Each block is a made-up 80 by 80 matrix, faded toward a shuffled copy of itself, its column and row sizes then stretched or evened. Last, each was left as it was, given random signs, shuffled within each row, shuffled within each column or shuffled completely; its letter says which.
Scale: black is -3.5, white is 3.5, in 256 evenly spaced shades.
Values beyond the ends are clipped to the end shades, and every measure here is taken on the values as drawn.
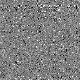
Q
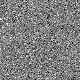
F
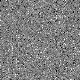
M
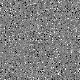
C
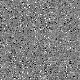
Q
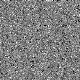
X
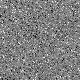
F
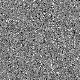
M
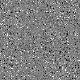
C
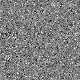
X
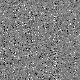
M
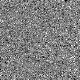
C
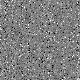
M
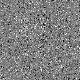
C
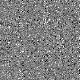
Q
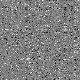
Q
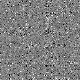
Q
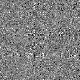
Q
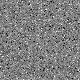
F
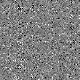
C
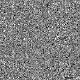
C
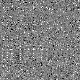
Q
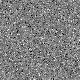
F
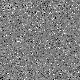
X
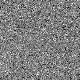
X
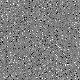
M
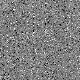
M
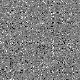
C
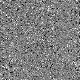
M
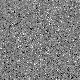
F
